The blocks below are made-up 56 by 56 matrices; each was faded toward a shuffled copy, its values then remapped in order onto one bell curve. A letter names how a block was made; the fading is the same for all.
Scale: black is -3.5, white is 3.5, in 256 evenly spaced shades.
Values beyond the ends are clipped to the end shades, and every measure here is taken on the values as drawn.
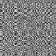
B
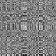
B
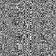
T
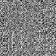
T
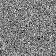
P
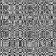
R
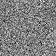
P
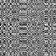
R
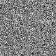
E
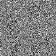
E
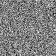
P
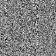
E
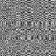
B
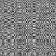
R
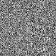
E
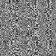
T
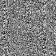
E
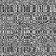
B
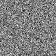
P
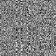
T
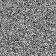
P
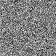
P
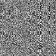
T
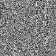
E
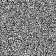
P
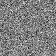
P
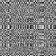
R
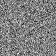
P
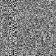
T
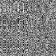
T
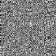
T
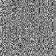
T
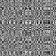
R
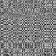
R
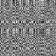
B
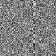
T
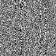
E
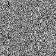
E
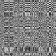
R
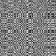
R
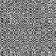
B
